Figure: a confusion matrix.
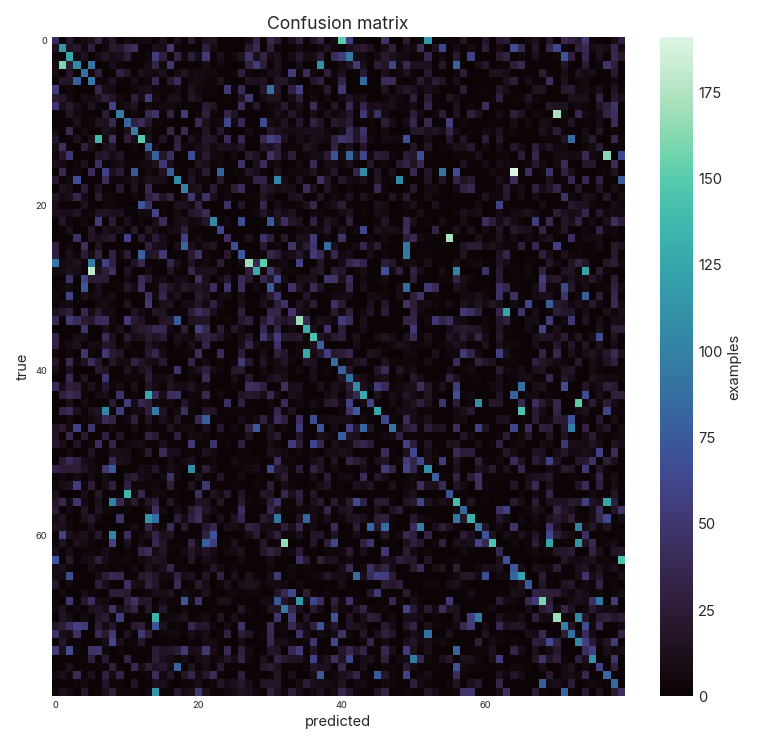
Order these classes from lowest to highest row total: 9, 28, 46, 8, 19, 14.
19, 8, 46, 9, 28, 14
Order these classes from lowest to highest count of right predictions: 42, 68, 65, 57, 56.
57, 42, 65, 56, 68
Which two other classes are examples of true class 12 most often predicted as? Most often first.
6, 72
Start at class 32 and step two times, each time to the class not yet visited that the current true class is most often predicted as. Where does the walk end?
49
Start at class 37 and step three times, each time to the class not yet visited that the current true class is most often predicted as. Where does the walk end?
56
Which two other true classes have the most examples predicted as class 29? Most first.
27, 10
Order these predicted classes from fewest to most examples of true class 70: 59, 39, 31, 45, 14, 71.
71, 45, 31, 39, 59, 14
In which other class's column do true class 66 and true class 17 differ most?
31
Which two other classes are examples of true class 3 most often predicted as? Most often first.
1, 37
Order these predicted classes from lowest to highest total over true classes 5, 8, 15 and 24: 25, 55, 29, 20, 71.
25, 20, 71, 29, 55
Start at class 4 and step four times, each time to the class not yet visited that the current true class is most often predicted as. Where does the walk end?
14
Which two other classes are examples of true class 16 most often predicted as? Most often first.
64, 43
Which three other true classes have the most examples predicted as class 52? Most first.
0, 72, 30
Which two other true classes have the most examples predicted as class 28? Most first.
47, 3
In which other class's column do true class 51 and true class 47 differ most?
72
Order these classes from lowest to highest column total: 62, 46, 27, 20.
27, 20, 62, 46
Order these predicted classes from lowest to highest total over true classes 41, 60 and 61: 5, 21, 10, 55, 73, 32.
5, 55, 10, 73, 21, 32
